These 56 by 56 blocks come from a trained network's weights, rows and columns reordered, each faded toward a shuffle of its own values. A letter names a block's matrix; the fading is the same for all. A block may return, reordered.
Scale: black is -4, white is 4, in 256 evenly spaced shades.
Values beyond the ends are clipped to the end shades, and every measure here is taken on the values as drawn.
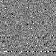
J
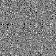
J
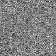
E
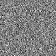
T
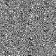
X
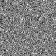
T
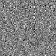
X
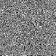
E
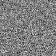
T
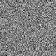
T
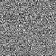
T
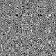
J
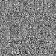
T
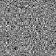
J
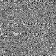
E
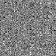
J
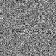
T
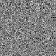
E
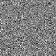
X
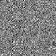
X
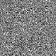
X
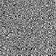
X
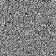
E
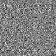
E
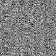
E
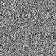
T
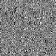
J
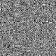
E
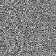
T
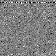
J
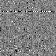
J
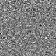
T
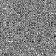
T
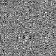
J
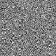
X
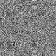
T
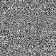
E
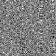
X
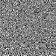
E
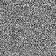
T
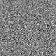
E
